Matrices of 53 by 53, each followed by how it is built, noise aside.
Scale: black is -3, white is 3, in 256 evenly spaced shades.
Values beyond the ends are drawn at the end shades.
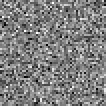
noise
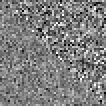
upper triangular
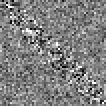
banded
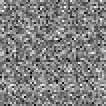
repeating columns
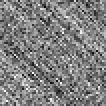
Toeplitz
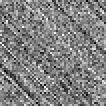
Toeplitz
